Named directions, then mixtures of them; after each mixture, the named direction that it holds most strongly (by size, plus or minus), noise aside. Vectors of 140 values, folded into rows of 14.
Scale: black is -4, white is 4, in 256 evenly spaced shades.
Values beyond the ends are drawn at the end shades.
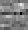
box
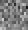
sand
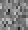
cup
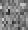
cup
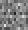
cup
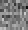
sand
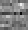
box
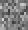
sand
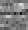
box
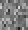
cup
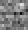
box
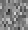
cup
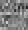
box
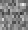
sand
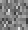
cup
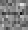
box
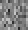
cup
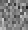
sand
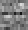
box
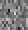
cup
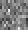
cup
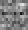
box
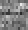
box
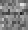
box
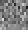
sand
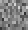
sand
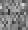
cup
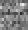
box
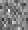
cup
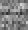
box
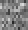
cup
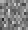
cup
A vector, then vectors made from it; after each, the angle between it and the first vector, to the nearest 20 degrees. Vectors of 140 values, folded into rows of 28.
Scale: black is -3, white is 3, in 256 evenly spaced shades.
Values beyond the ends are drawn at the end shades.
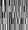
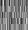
20 degrees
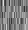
20 degrees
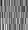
40 degrees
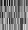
40 degrees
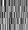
20 degrees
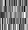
60 degrees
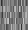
80 degrees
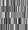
120 degrees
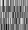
160 degrees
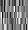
60 degrees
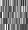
120 degrees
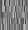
40 degrees
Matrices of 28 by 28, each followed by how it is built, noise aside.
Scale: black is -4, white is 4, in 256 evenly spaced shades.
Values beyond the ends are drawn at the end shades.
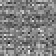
blocks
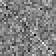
diagonal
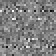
uneven rows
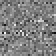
uneven rows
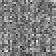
blocks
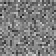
repeating columns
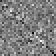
diagonal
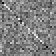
diagonal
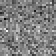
repeating columns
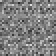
repeating columns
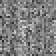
blocks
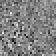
lower triangular
